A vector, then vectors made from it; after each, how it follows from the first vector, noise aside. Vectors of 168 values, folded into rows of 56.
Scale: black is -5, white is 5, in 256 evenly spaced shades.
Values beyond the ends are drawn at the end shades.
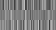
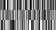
reversed, negated, scaled up.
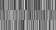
copied.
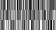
reversed, negated, scaled up.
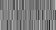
wrapped around, negated, partly zeroed.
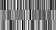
reversed, negated, scaled up.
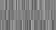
reversed, shrunk.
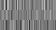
reversed, partly zeroed.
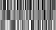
reversed, negated, scaled up.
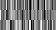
reversed, negated, scaled up.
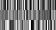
reversed, negated, scaled up.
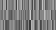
reversed.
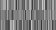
reversed.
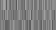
reversed, shrunk.
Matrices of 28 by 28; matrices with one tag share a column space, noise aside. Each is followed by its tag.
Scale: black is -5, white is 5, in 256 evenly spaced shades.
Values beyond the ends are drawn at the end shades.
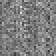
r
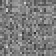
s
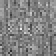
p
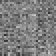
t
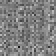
t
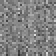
t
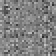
r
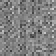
r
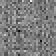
r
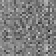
s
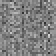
r
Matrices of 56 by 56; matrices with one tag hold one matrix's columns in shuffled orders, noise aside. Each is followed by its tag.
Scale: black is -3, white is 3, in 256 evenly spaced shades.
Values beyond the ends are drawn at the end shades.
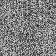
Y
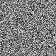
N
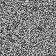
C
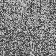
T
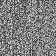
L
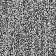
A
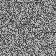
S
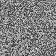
C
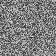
S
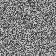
S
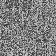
Y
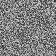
N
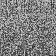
T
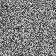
C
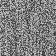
A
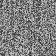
Y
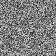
S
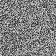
N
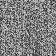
A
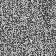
Y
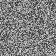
S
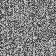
Y
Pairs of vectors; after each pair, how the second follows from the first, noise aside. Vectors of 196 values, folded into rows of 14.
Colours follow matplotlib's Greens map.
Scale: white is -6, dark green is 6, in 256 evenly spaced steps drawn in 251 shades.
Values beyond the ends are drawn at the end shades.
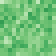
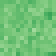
reversed, negated, shrunk.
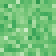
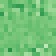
wrapped around, partly zeroed.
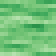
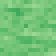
wrapped around, shrunk.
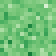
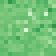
reversed, negated, partly zeroed.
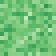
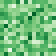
reversed, negated, scaled up.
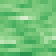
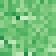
sign-scrambled.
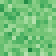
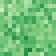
sign-scrambled.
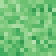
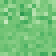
reversed, negated, partly zeroed.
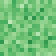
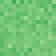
wrapped around, shrunk.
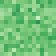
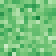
negated.
